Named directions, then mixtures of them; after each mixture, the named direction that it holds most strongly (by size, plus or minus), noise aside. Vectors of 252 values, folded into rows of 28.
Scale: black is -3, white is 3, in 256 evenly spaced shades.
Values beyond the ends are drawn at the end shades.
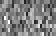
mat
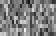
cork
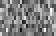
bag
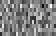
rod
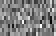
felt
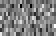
rod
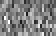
mat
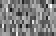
rod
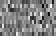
rod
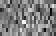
bag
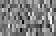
felt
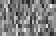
cork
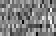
felt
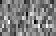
mat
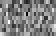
mat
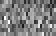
mat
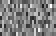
rod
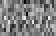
mat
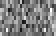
bag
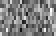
bag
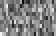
cork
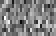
mat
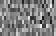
felt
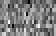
mat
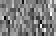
mat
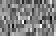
felt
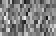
mat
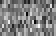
mat
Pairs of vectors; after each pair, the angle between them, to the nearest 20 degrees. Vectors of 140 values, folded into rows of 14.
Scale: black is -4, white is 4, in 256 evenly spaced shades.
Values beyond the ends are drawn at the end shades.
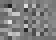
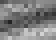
120 degrees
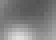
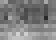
40 degrees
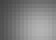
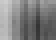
160 degrees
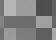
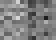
80 degrees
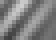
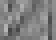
60 degrees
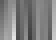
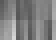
20 degrees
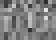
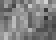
140 degrees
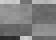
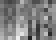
120 degrees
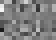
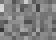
20 degrees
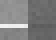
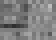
140 degrees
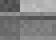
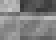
160 degrees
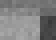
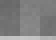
80 degrees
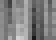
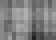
40 degrees
